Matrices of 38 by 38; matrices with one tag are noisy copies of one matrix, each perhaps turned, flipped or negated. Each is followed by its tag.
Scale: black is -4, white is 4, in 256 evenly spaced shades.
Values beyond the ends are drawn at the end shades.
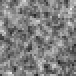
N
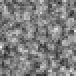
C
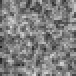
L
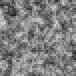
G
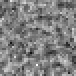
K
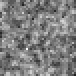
L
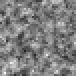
G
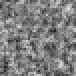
K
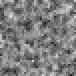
K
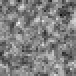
G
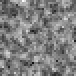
G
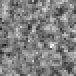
K
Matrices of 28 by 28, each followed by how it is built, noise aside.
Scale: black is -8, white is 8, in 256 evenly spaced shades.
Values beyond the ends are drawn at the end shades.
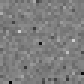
sparse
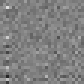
low rank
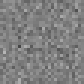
low rank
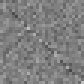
diagonal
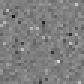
sparse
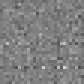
uneven rows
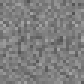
repeating columns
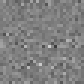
uneven rows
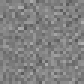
repeating rows
